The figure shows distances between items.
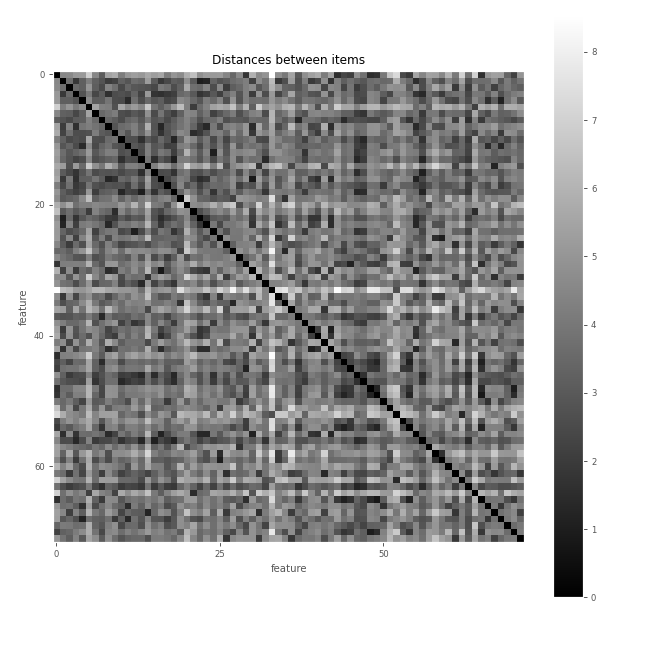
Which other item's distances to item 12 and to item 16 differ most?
30
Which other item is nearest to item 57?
28
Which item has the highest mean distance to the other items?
33
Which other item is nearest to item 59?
25
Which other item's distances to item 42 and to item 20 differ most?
39
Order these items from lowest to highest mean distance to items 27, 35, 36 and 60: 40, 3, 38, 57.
3, 38, 40, 57
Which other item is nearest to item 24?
12
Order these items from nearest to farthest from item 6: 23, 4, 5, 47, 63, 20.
47, 63, 4, 23, 20, 5
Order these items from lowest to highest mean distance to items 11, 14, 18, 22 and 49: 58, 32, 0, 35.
32, 35, 0, 58
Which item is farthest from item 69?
64
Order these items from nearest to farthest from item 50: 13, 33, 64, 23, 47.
47, 13, 23, 64, 33
